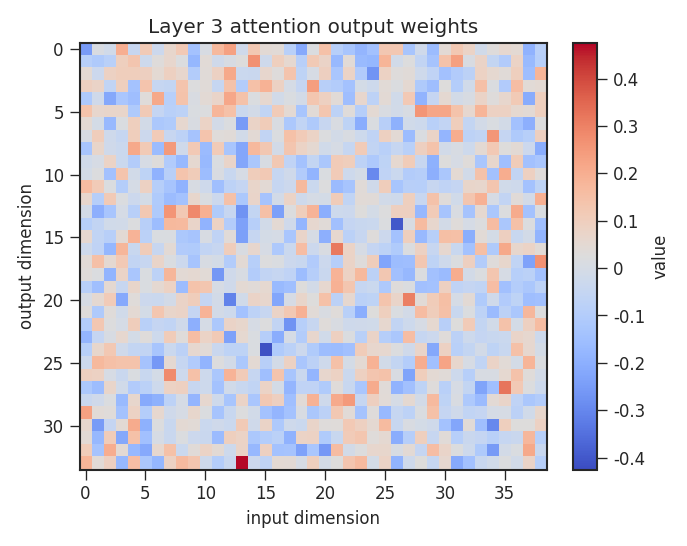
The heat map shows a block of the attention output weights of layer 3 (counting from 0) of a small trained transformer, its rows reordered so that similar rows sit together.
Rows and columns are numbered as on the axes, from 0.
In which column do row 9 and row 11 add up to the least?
8
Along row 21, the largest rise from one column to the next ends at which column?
37
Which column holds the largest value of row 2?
12
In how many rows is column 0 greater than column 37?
21
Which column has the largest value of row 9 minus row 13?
16
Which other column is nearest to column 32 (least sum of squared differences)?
20
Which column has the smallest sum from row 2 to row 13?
13
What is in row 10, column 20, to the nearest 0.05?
0
